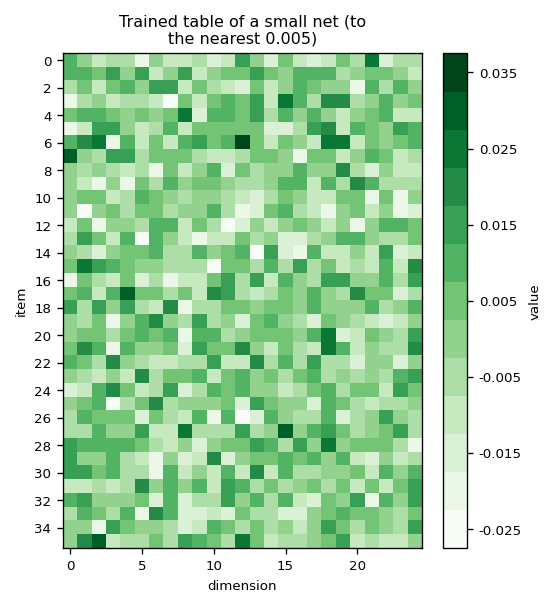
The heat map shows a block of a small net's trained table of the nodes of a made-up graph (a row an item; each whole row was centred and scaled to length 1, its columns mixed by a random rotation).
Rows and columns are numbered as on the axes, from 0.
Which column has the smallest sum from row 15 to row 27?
8
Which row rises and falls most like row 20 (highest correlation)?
21
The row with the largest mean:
6
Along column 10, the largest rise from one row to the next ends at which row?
16
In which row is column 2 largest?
35
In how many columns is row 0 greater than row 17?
7
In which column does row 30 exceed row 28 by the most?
24
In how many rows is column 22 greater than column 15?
10
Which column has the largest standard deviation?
12
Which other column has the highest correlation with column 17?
3
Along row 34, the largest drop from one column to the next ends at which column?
2
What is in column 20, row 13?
0.01
